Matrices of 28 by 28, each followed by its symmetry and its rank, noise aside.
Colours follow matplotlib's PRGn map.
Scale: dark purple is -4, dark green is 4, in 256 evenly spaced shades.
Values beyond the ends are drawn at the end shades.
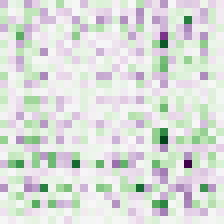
no symmetry, rank three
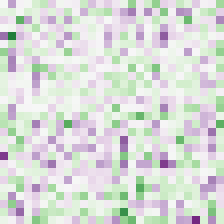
no symmetry, rank six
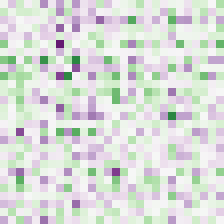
antisymmetric, rank four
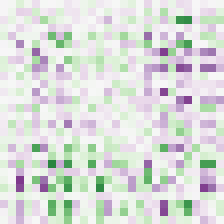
antisymmetric, rank four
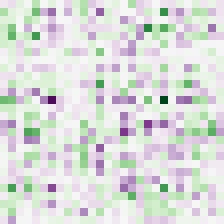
no symmetry, rank four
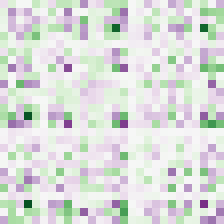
symmetric, rank three
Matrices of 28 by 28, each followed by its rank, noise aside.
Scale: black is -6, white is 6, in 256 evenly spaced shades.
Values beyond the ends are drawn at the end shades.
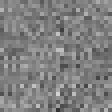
six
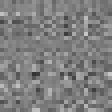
four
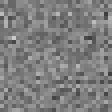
eight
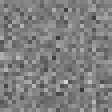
eight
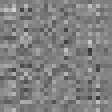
four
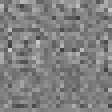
four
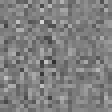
six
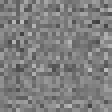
six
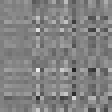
two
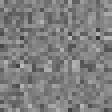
six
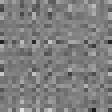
three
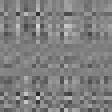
two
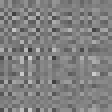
two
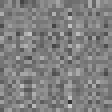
three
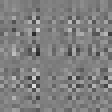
two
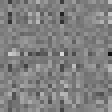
three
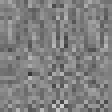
three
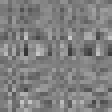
two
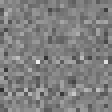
six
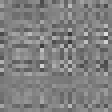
two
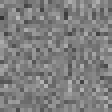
eight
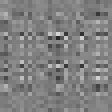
two
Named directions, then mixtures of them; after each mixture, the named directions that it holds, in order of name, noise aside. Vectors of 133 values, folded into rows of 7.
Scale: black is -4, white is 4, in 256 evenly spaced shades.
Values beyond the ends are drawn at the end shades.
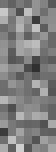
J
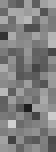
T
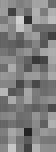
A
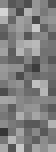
J.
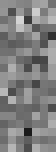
A.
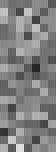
J.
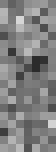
A, J, T.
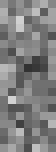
A, J, T.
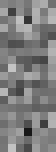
A.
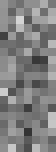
A, T.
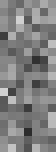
A, T.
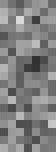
A, J, T.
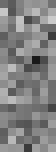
A, J.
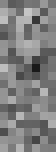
J, T.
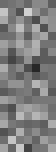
J.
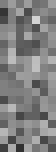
J.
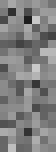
A, J, T.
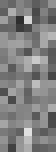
A.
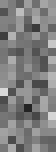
A, J, T.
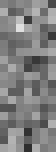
A, J.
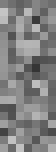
J.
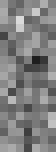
A, J, T.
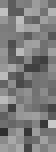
A, J.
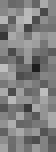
J, T.
